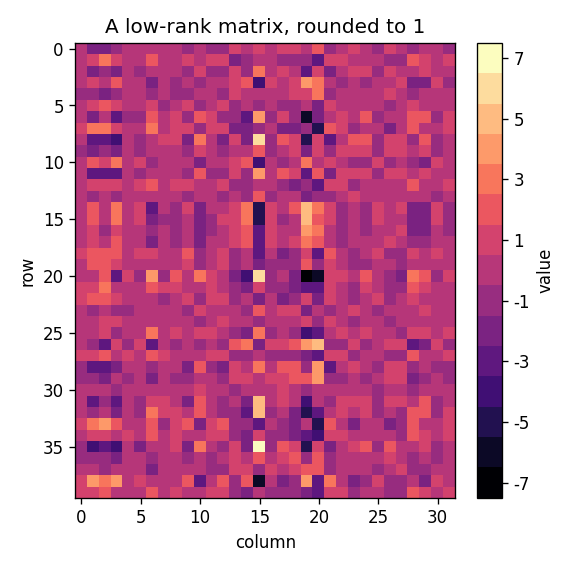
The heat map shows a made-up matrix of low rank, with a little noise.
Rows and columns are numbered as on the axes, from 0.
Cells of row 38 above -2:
26
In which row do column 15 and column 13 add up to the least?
38
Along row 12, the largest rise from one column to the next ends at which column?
21
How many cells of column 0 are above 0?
8
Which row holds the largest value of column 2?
33
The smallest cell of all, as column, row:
19, 20
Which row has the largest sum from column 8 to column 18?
35
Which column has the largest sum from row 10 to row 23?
1
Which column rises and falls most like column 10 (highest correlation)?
15
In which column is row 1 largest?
2
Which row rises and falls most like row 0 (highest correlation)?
28
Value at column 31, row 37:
0
